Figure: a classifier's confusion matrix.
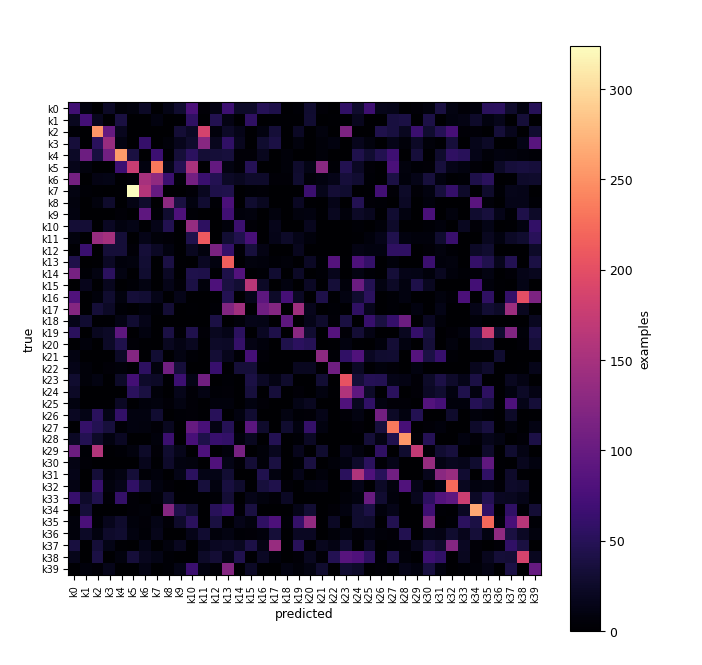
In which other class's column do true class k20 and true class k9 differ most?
k6
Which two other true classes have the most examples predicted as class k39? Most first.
k16, k3
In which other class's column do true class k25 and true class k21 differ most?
k5
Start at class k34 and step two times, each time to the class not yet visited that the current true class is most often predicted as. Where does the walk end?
k13
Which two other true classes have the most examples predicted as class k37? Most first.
k17, k19
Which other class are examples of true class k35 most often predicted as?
k38
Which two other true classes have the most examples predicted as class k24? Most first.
k31, k15
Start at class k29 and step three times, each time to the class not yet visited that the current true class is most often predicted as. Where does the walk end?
k3
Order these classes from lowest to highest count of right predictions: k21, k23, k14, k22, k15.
k14, k22, k21, k15, k23
